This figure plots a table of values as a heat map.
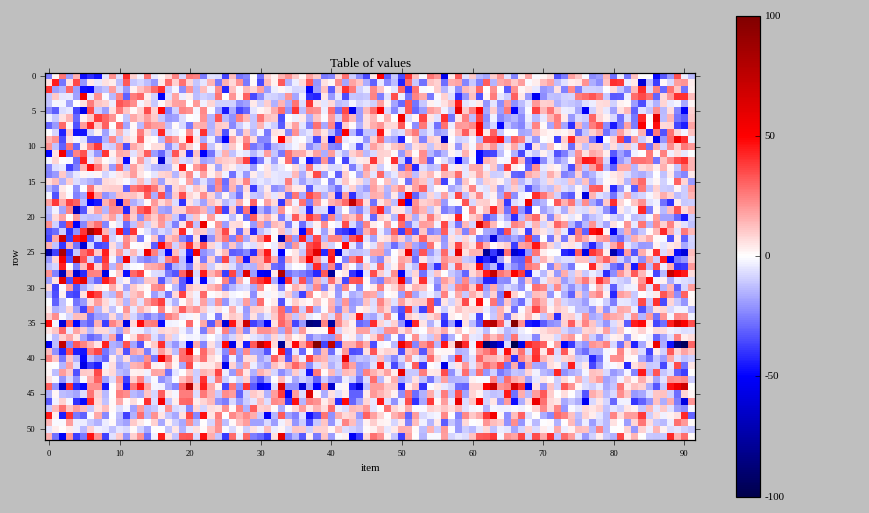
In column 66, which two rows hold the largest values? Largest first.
35, 44
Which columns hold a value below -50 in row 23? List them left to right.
22, 33, 63
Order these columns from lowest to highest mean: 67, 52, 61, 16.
67, 52, 16, 61
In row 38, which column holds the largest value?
38
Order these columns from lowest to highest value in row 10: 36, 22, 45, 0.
45, 36, 0, 22
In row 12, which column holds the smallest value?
16
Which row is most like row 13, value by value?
31
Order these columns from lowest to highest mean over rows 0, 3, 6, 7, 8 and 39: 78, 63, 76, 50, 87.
87, 76, 50, 78, 63
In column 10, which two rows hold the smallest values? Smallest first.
18, 37
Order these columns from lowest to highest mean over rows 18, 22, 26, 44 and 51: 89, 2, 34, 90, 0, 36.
36, 2, 34, 0, 89, 90
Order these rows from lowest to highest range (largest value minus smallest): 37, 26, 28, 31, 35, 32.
37, 32, 31, 26, 28, 35
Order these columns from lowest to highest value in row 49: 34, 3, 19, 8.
19, 8, 34, 3
